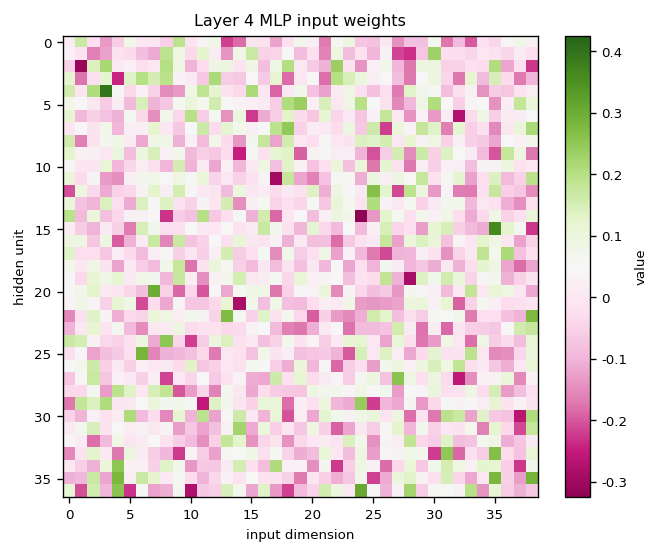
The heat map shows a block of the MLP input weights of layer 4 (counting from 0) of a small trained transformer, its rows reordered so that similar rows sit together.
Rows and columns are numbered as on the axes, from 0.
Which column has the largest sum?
35
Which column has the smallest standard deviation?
20
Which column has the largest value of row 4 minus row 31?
3
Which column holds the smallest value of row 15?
38
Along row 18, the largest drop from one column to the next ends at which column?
10
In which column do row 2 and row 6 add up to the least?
1
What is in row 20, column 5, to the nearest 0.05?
-0.05
